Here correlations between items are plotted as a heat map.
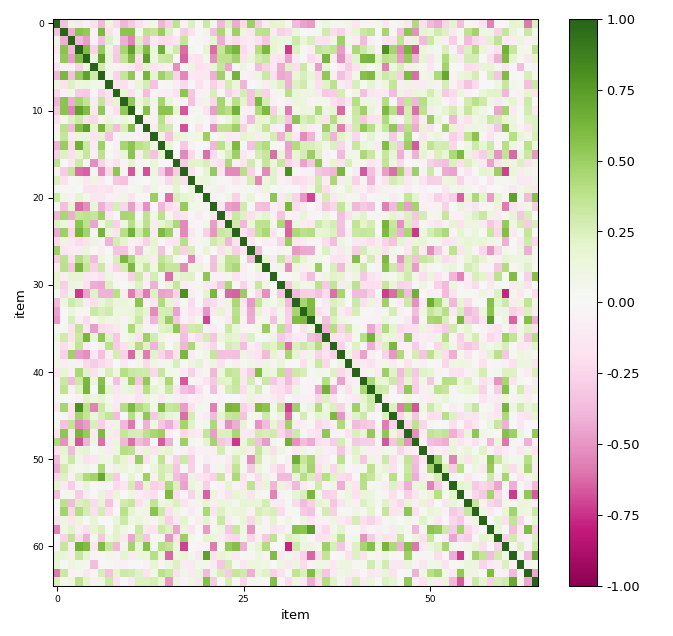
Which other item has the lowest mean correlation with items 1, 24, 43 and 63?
48
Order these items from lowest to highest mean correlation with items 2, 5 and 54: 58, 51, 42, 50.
42, 50, 51, 58
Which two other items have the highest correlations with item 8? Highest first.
17, 31
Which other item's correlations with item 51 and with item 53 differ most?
50
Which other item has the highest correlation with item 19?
35
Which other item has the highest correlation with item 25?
31
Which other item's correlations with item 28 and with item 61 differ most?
15
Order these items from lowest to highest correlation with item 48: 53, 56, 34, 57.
34, 56, 57, 53
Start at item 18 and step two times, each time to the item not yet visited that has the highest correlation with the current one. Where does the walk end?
45
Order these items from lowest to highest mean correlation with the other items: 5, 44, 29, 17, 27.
17, 5, 29, 27, 44
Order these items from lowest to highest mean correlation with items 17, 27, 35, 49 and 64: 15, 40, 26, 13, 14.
26, 15, 13, 14, 40
